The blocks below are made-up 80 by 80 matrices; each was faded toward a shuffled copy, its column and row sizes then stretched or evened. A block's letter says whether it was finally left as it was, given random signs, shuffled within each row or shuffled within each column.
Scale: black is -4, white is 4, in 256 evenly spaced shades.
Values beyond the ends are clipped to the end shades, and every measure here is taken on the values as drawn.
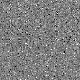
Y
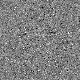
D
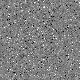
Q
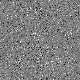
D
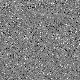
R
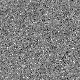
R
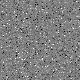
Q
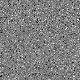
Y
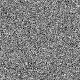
R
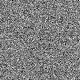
R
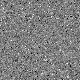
R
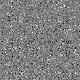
Y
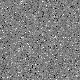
Q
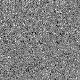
Y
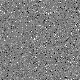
Q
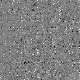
Y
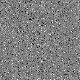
Y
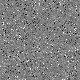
Q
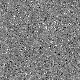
R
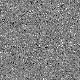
D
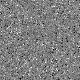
Q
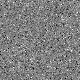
R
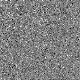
D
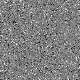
Q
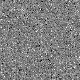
Q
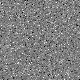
R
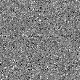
D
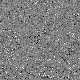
R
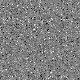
D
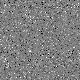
R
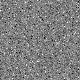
Q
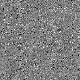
Y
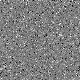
R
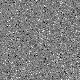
Q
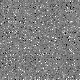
Y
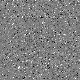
D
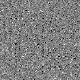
Y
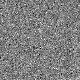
Q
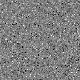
Y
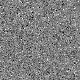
Q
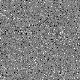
Y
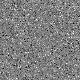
Q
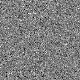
D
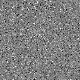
D
